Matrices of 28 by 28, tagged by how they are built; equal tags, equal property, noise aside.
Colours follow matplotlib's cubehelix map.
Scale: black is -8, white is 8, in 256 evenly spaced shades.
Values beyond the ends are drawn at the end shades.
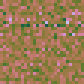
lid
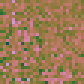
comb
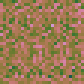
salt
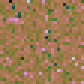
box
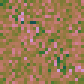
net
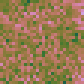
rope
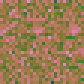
salt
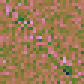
net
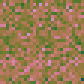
salt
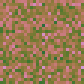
salt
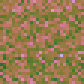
salt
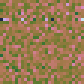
lid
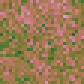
rope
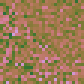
comb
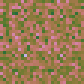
salt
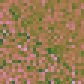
comb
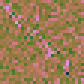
net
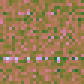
lid
